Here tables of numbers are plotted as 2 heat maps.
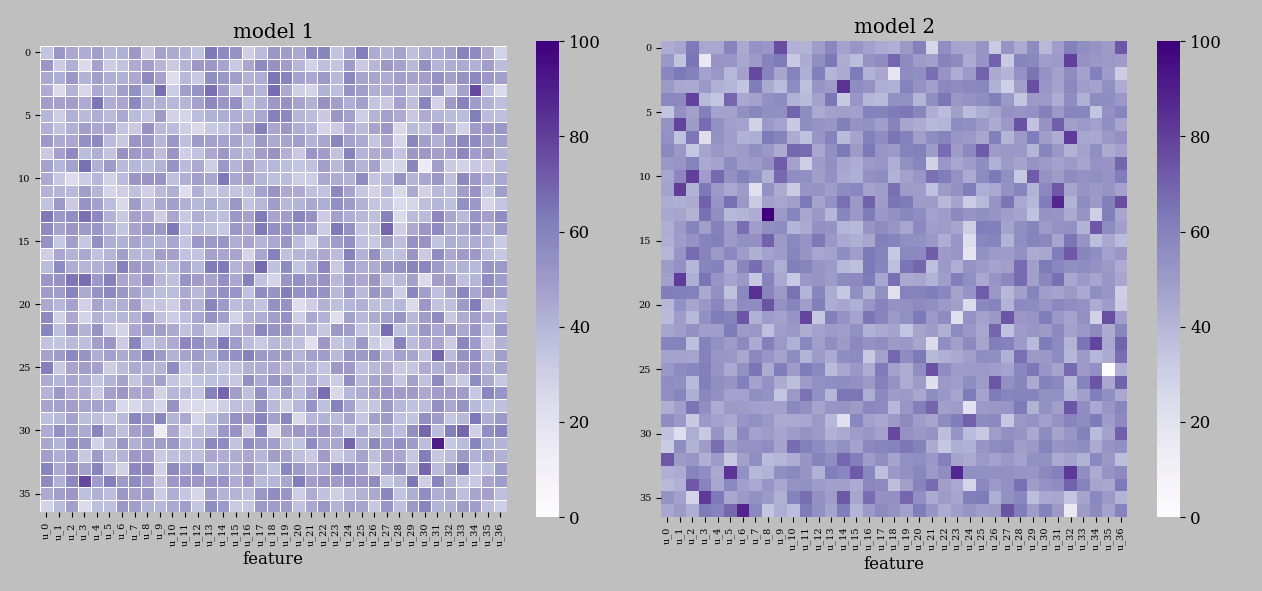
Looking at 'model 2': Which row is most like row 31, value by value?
5
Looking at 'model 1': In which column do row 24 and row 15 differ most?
u_31
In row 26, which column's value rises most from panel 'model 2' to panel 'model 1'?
u_21
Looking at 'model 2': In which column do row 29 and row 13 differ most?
u_8
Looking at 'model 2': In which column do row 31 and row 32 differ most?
u_0
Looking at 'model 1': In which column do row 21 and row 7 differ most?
u_23
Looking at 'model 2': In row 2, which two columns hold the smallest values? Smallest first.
u_18, u_36
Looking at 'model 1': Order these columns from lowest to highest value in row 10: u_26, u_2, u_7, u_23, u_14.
u_2, u_26, u_23, u_7, u_14
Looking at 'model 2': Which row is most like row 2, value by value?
19
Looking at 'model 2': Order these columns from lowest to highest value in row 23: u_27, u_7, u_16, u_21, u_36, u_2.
u_21, u_2, u_7, u_16, u_27, u_36
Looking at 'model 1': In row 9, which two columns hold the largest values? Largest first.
u_3, u_29
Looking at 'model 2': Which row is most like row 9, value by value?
0
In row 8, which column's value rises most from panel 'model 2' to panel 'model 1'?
u_2
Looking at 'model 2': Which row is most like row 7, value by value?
1
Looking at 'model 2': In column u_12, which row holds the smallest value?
21
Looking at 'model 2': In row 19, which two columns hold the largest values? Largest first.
u_7, u_25
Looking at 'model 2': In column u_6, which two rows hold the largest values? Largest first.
36, 21
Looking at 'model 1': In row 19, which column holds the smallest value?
u_28
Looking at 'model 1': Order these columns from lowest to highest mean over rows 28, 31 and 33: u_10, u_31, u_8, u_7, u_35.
u_35, u_7, u_8, u_10, u_31
